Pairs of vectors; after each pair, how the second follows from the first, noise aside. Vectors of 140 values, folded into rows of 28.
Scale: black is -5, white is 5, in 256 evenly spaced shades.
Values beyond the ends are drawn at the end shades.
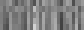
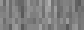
reversed, shrunk.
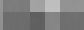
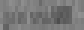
wrapped around, partly zeroed.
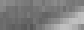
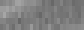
reversed, shrunk.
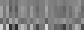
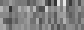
wrapped around, negated.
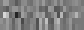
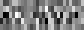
negated, scaled up.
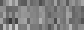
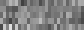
copied.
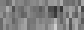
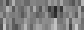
copied.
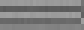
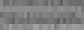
wrapped around, negated, shrunk.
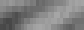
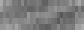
wrapped around, negated, shrunk.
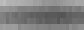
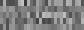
sign-scrambled.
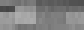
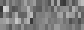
sign-scrambled.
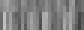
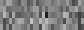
sign-scrambled.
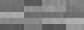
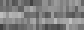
copied.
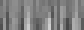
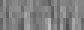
shrunk.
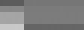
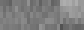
reversed, shrunk.
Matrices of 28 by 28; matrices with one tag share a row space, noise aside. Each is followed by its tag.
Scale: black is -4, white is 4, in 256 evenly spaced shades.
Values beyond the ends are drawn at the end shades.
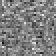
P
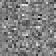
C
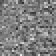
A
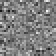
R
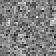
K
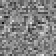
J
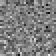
R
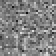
A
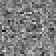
P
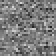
A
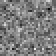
R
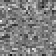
J
